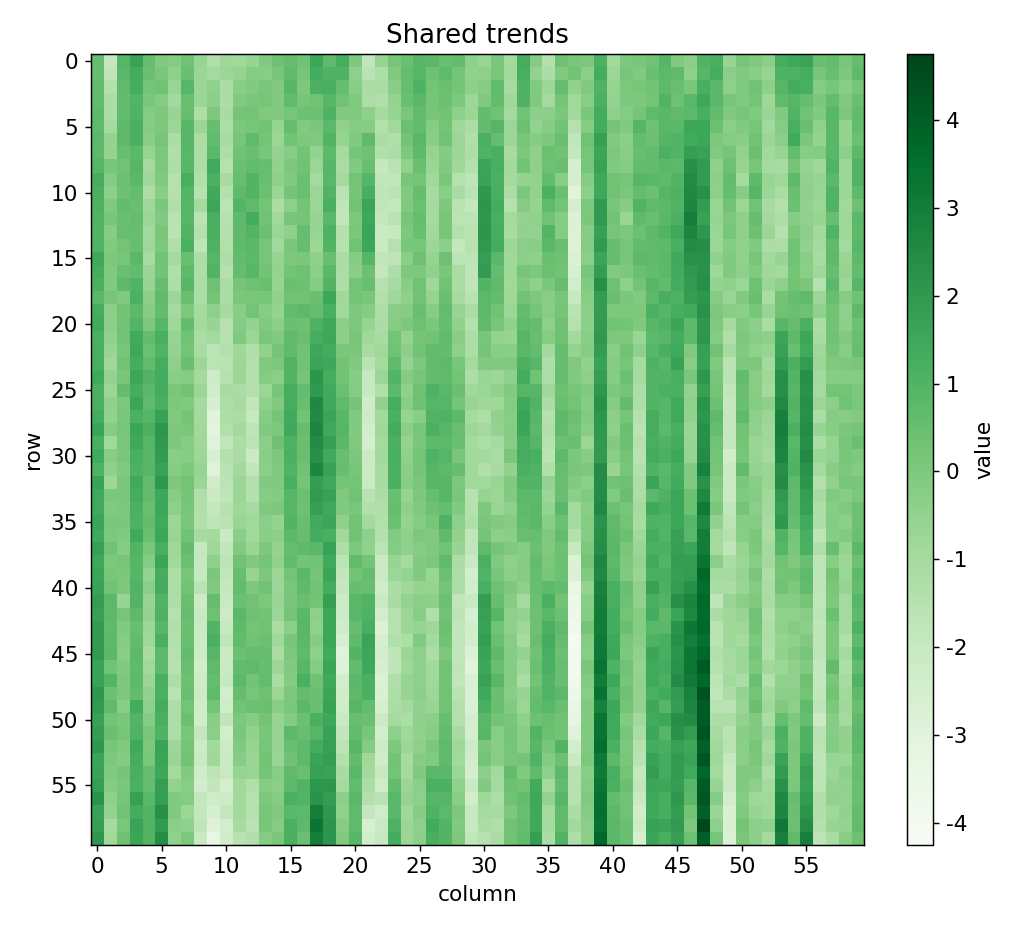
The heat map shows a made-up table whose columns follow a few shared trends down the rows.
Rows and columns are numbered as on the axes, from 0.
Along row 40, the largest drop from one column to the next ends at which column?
48
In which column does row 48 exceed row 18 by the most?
47
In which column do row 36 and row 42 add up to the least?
37
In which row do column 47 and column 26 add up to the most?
58
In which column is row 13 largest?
46
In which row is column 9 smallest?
59
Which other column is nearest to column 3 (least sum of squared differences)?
44
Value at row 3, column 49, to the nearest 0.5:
0
